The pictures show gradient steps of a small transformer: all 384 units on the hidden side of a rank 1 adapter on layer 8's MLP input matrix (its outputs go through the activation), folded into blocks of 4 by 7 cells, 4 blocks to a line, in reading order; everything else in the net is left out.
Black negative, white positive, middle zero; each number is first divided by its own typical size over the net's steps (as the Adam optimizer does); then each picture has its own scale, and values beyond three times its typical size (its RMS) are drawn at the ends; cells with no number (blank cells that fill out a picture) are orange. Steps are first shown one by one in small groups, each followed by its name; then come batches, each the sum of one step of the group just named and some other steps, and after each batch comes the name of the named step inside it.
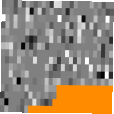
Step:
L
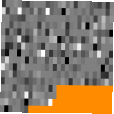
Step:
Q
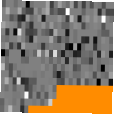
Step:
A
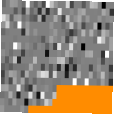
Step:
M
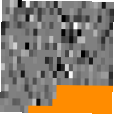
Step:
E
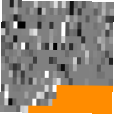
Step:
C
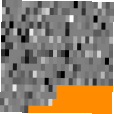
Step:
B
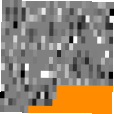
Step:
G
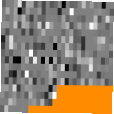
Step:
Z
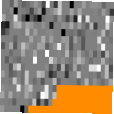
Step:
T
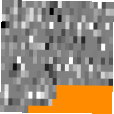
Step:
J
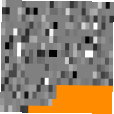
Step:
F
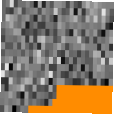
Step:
G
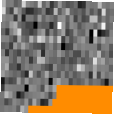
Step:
C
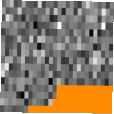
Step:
Q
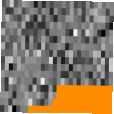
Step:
J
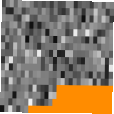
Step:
Z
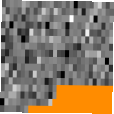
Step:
B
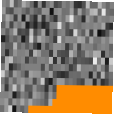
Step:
B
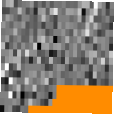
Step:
F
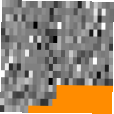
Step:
J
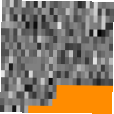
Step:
A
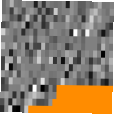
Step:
J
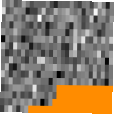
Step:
B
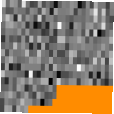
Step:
J
